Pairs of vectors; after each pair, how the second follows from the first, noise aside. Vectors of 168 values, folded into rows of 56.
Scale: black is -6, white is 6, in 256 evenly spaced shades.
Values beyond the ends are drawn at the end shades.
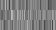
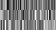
wrapped around, negated, scaled up.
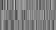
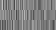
sign-scrambled.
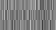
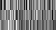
wrapped around, negated, scaled up.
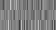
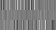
reversed, partly zeroed.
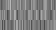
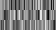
reversed, scaled up.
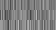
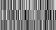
reversed, scaled up.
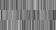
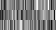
reversed, scaled up.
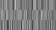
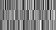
reversed, scaled up.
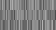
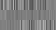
reversed, partly zeroed.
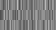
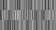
sign-scrambled.
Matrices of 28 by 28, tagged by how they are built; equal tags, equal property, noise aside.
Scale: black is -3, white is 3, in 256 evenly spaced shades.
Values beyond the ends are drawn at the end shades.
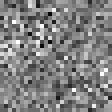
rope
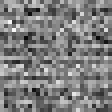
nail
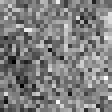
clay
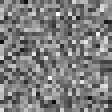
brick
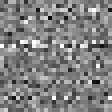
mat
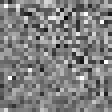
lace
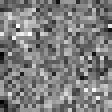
clay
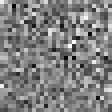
lace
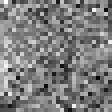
clay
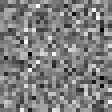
brick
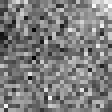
clay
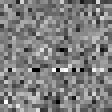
mat
